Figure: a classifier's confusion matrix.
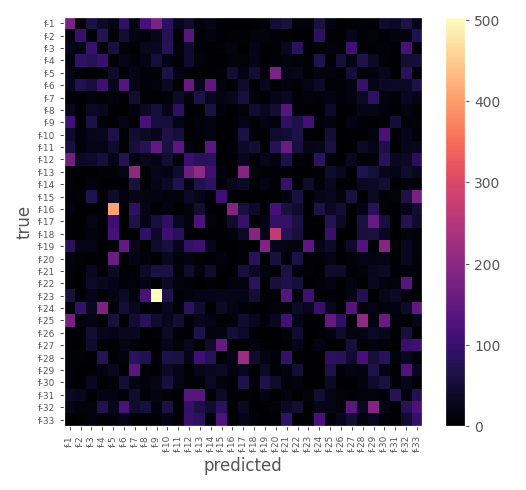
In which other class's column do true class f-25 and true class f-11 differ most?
f-28
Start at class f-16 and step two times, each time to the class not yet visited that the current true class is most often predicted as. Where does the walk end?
f-20
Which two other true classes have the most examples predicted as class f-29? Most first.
f-32, f-17
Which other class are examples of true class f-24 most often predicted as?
f-4
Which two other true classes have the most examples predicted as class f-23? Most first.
f-19, f-9
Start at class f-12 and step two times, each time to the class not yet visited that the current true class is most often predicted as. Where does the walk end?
f-9
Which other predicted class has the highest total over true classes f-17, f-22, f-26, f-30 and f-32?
f-29
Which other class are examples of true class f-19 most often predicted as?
f-30
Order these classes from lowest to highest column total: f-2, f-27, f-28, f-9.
f-2, f-27, f-28, f-9
